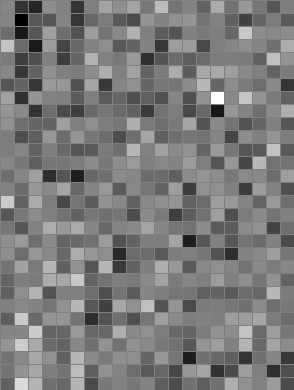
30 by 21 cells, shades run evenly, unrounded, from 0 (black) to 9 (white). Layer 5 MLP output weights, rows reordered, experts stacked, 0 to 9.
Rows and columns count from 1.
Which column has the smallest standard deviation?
19
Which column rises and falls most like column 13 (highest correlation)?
1
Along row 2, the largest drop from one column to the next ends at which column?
2
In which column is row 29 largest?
6
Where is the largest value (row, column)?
8, 16
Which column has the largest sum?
20
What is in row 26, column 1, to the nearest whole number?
5
